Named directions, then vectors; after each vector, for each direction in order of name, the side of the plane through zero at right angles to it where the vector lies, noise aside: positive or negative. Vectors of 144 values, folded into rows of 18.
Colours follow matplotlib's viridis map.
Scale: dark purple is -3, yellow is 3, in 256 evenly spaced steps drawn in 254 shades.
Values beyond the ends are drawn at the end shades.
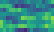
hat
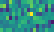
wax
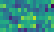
positive, positive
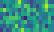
negative, negative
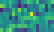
positive, positive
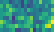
positive, negative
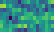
positive, positive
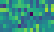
negative, negative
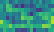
positive, negative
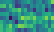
positive, positive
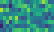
negative, negative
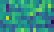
negative, positive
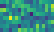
negative, negative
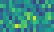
positive, positive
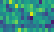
negative, positive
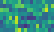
negative, negative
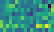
positive, negative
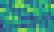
negative, negative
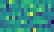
negative, positive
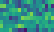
positive, positive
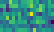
negative, positive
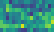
positive, negative
